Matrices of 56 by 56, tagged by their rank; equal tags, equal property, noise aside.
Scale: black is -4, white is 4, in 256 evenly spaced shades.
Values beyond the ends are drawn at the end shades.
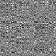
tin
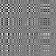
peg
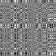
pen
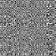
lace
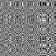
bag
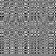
pen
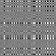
peg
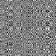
tin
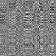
lace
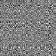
tin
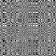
pen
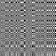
peg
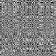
lace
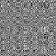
tin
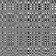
pen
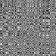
lace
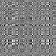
pen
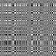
peg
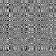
pen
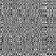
bag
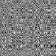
lace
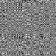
tin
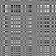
peg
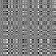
peg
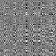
bag
